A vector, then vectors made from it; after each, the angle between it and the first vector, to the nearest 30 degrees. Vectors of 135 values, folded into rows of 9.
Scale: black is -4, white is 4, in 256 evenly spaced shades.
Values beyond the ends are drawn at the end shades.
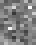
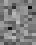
150 degrees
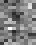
60 degrees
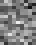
120 degrees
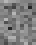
150 degrees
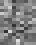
90 degrees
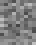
90 degrees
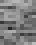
120 degrees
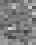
30 degrees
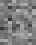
90 degrees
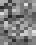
90 degrees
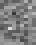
30 degrees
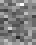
60 degrees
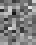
60 degrees
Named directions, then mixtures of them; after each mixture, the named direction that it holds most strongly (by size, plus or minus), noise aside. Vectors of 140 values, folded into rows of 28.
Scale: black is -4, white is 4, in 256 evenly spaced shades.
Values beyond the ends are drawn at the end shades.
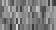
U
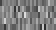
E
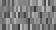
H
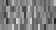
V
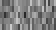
H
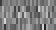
E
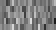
V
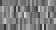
E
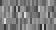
E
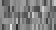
U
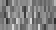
V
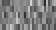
H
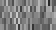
U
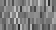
H
